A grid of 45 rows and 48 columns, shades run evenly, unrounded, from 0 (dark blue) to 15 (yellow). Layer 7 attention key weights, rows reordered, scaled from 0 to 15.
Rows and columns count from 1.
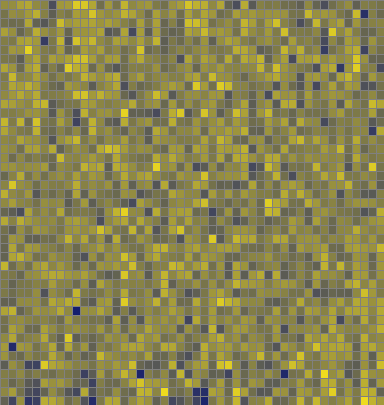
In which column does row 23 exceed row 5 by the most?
6
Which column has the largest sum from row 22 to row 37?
48
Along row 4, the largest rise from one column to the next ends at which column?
42
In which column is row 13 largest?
16
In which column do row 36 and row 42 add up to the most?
41
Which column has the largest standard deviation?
10
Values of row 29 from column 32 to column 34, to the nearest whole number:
8 8 9
